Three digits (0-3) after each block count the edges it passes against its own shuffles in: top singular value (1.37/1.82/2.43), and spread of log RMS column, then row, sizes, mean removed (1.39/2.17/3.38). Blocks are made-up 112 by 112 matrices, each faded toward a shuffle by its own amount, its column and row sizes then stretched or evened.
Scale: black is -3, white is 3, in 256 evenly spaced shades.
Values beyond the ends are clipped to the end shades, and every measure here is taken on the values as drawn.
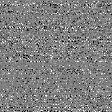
2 0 3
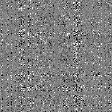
0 3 2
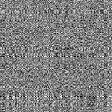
3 1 2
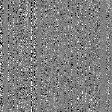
1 3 0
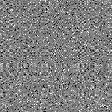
3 0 0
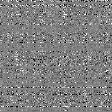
0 2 3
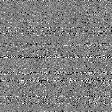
2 1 3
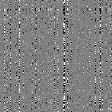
3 3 1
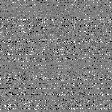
0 1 3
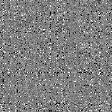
1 2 2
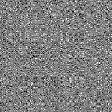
3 1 1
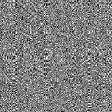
3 2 0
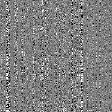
2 3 1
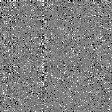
2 2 1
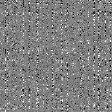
1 3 1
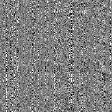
2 3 0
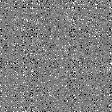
1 2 2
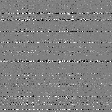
3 1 3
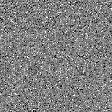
2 0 1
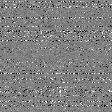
1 0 3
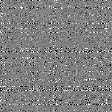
1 2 3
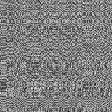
3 0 1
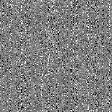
1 3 0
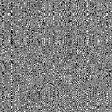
3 2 1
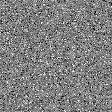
1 0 1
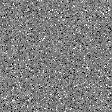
1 1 1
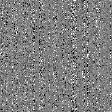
0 3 0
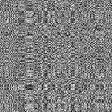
3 1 1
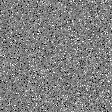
0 0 0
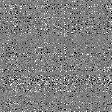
0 2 3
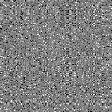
3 1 1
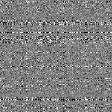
3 2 3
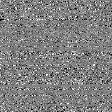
0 0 3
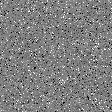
0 0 0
